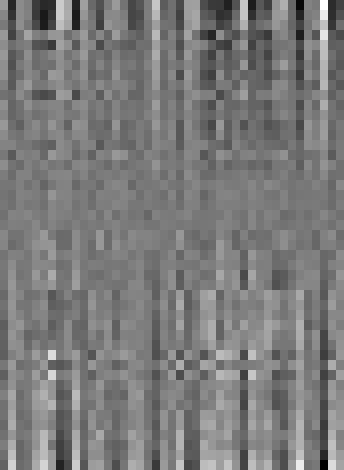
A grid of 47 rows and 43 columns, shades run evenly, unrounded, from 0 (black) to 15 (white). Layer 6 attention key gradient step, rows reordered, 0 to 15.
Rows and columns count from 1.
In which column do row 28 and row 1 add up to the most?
41
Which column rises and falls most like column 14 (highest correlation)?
3
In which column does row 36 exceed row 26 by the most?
7
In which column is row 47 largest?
38
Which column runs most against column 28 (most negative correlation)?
31
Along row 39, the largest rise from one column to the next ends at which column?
42
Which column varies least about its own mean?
19
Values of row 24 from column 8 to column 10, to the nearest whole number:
6 6 8
